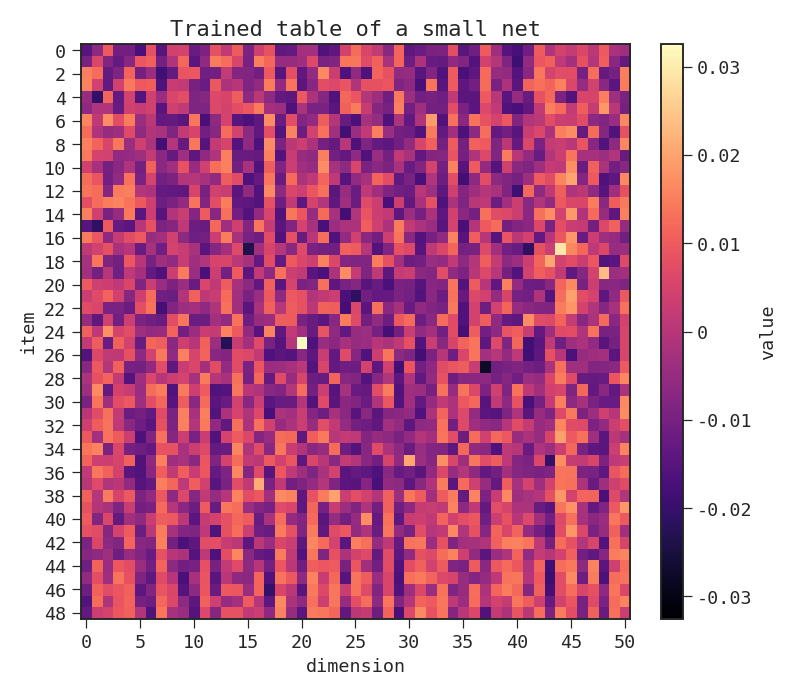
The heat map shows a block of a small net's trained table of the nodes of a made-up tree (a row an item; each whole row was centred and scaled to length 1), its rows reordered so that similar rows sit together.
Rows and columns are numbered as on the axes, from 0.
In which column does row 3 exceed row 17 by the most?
41
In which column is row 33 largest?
44
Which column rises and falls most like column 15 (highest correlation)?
7
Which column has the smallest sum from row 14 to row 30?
31
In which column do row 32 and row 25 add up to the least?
13
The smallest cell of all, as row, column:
27, 37
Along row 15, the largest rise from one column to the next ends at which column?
2
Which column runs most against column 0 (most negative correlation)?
16
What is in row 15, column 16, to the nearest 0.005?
0.015
